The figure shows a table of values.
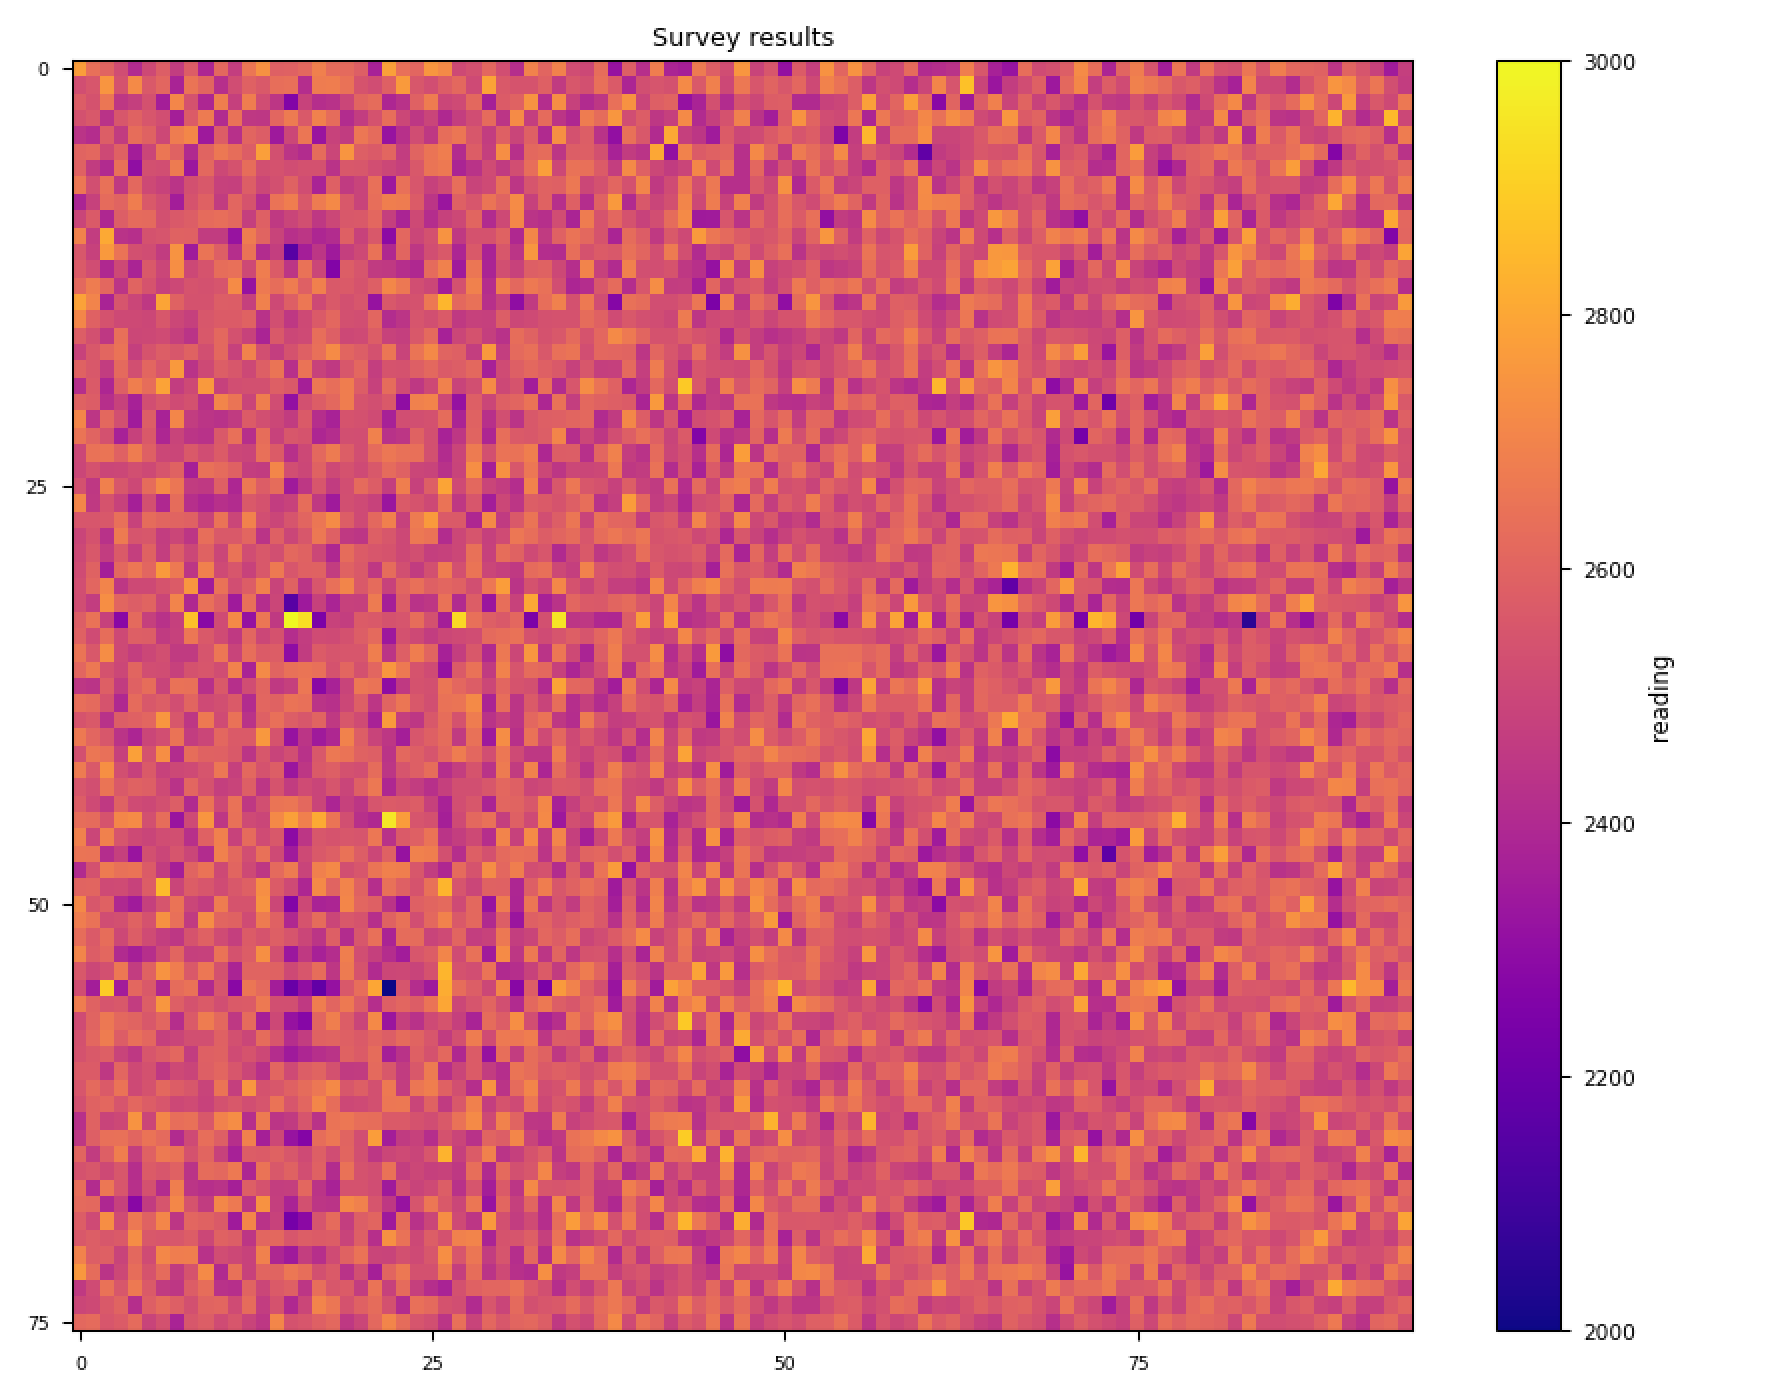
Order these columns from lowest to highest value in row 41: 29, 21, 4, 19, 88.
29, 21, 19, 88, 4
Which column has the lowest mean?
15
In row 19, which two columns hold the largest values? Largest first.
43, 61
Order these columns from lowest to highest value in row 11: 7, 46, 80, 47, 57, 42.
80, 46, 57, 47, 42, 7
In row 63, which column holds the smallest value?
83
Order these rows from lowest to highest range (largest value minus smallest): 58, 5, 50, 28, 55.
28, 58, 50, 5, 55
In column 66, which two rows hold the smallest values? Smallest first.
31, 33
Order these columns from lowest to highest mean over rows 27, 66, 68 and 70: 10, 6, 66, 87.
66, 6, 87, 10
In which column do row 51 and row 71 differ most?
9
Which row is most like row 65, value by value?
54
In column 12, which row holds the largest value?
61
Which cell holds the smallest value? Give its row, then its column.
55, 22
